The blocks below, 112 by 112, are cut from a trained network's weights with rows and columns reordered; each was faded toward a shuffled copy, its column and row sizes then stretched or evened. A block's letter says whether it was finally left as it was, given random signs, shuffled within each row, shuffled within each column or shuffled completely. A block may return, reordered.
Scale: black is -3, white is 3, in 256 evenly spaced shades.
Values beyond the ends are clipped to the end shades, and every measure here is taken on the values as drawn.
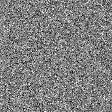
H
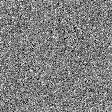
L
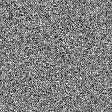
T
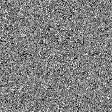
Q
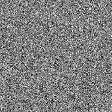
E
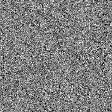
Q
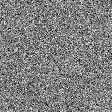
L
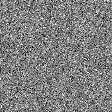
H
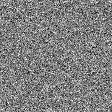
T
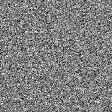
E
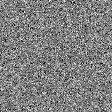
T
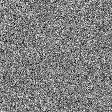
H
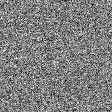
H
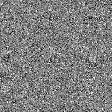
E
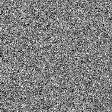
Q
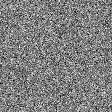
L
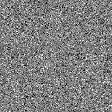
E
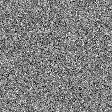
L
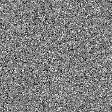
Q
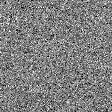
T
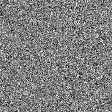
H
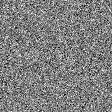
L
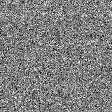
T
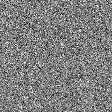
Q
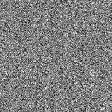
E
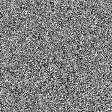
H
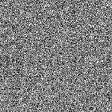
E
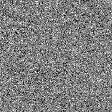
E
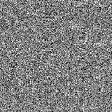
E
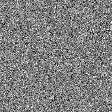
H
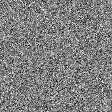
H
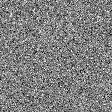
L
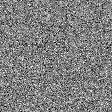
L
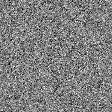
H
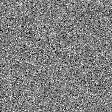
T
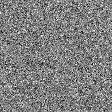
T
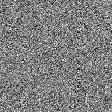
E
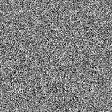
E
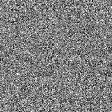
E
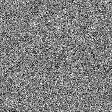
T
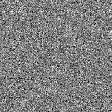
E
